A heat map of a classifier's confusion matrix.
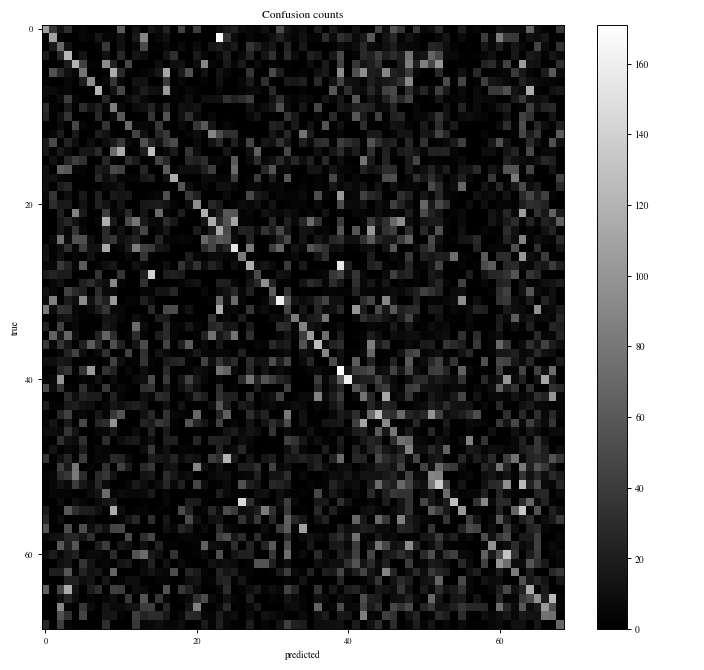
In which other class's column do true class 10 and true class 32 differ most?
23
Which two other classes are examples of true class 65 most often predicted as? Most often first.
67, 51
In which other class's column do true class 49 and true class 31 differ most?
24
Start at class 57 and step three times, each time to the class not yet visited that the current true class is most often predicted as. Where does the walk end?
22
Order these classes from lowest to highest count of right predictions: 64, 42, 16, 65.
16, 42, 65, 64
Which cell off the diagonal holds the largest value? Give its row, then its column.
1, 23
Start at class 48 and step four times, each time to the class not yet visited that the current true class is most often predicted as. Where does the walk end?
60
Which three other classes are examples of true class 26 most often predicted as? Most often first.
63, 54, 58
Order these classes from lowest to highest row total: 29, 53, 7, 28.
53, 29, 28, 7
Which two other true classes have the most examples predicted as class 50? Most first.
4, 20
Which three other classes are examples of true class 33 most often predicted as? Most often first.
37, 62, 48
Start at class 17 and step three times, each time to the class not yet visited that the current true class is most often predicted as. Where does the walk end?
42
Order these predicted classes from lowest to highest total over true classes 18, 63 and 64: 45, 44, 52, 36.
45, 36, 44, 52
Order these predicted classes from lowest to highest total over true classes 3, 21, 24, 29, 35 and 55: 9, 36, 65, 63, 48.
36, 65, 48, 9, 63
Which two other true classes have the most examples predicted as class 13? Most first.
1, 60
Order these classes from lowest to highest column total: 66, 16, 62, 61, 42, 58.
58, 66, 62, 42, 16, 61
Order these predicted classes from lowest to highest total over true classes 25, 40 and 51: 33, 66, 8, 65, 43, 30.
33, 43, 65, 30, 66, 8
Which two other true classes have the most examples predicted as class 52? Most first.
4, 51
